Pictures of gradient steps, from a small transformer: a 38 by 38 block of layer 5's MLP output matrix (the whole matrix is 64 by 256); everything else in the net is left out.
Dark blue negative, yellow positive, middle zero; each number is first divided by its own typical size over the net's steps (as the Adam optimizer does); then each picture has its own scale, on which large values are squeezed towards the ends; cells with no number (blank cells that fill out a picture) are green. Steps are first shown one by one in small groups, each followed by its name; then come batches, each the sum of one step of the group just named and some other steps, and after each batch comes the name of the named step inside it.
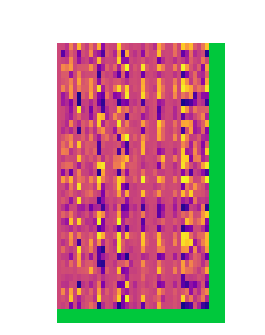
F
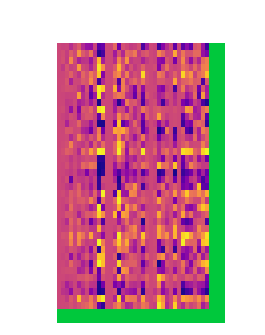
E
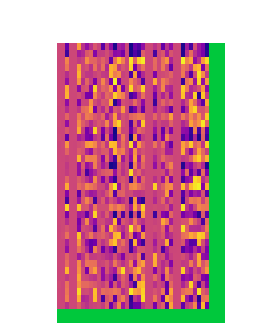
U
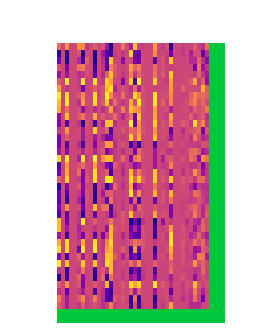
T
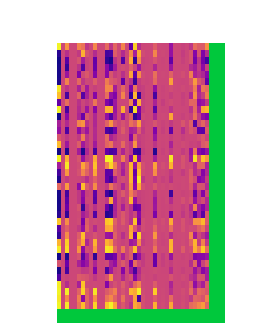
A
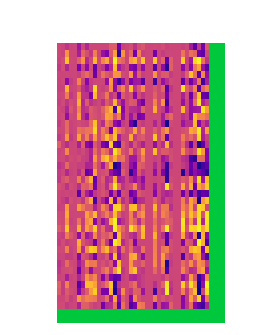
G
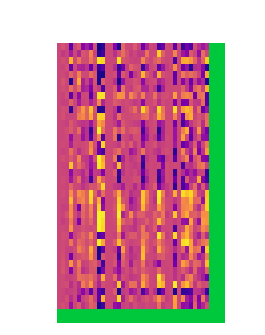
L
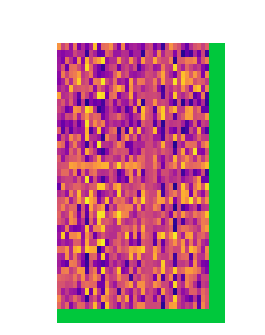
L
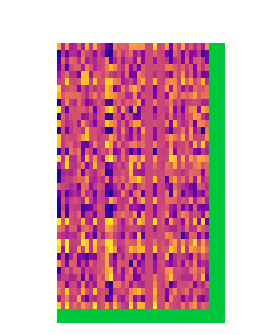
A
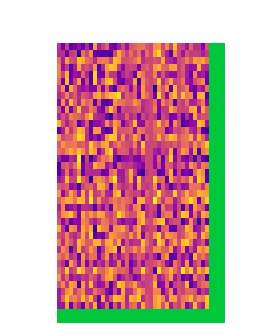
L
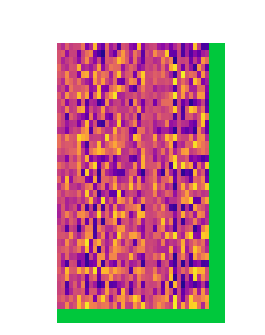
E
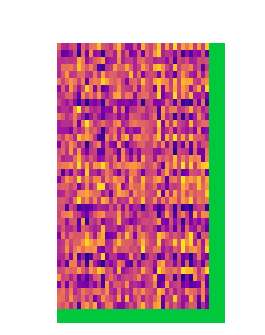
F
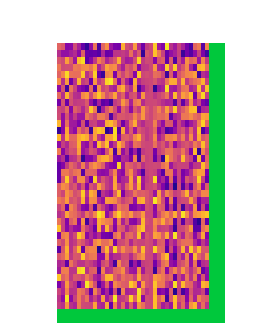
L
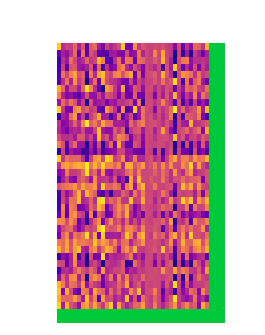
A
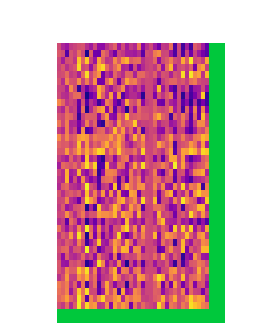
E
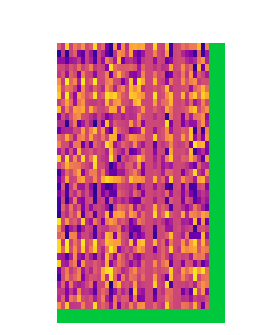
T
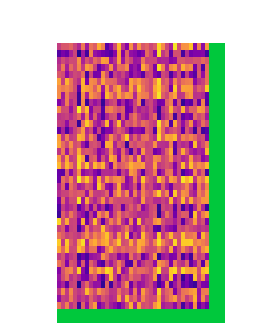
F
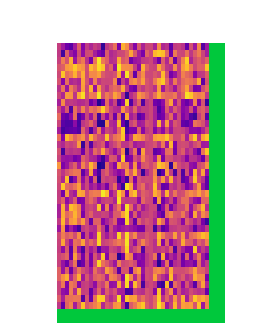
E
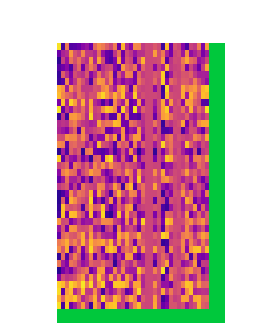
A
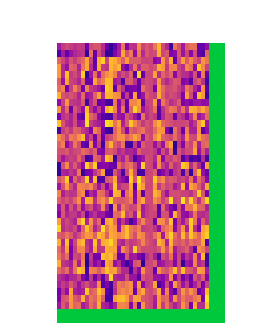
T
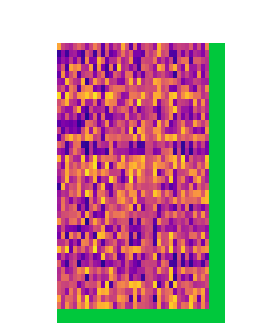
T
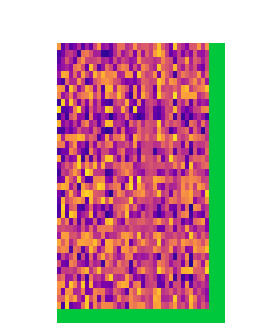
A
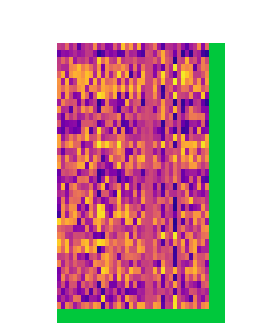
E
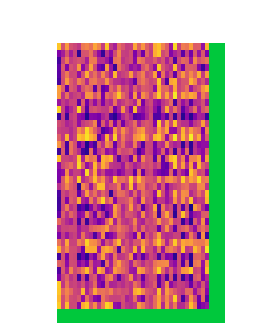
A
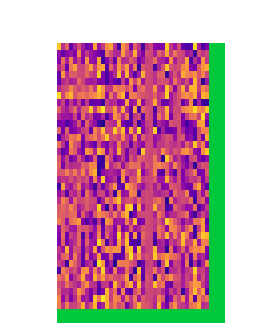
E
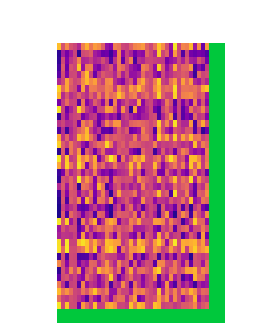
A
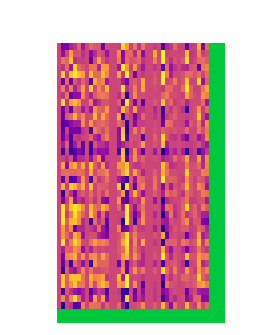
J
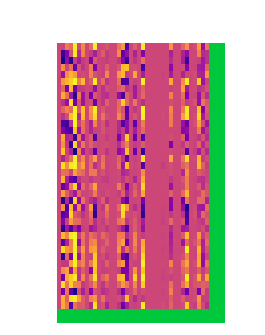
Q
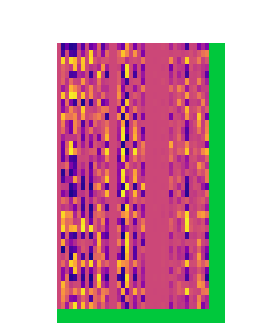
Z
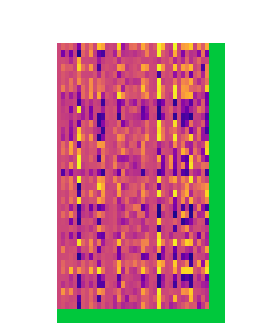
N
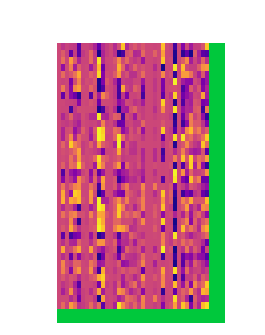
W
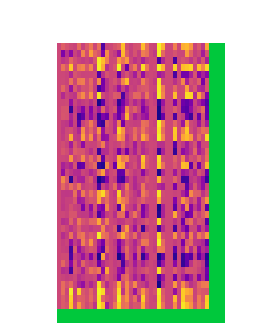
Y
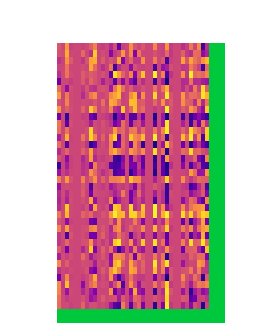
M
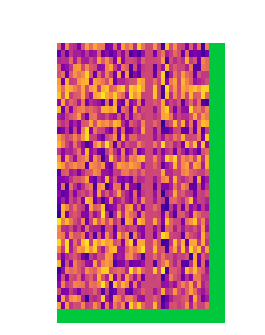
J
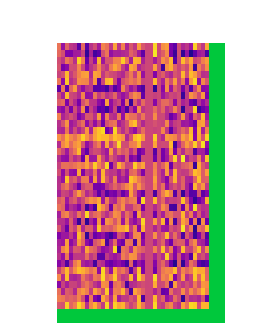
W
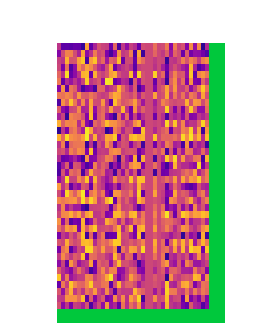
M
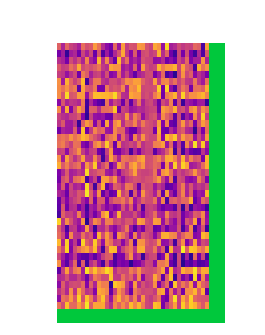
Y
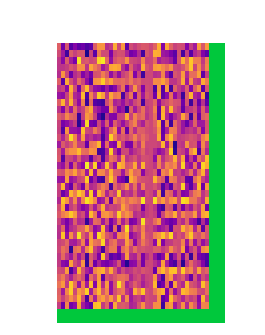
Y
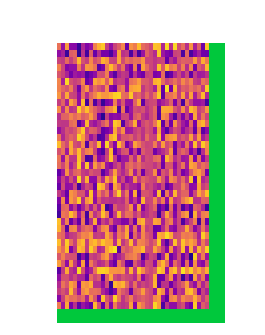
N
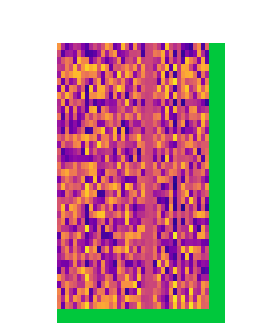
J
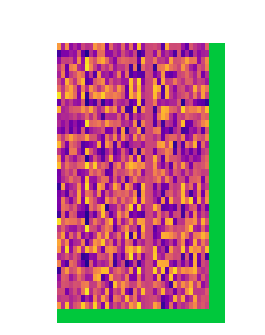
Z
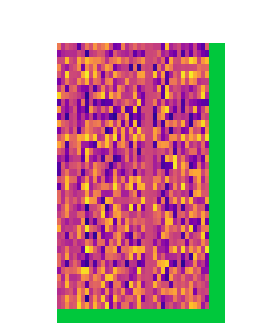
M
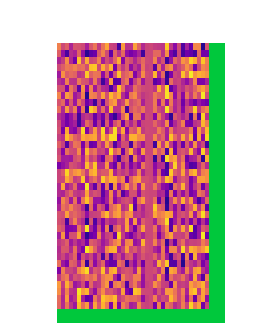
M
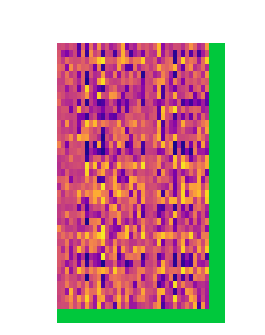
Y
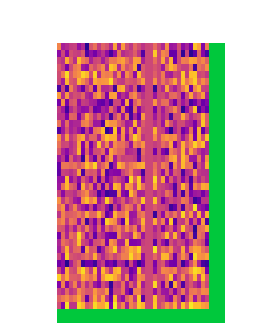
J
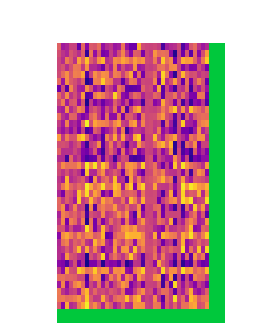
J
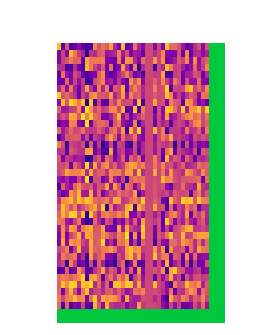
J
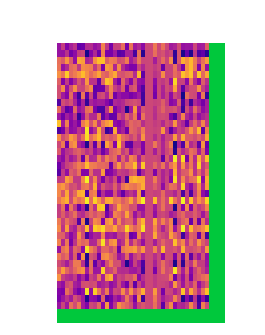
W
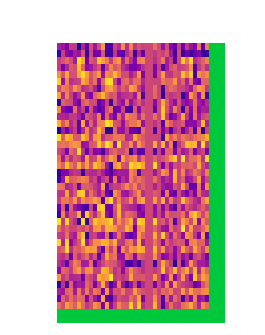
W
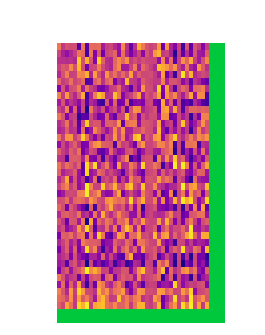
Y
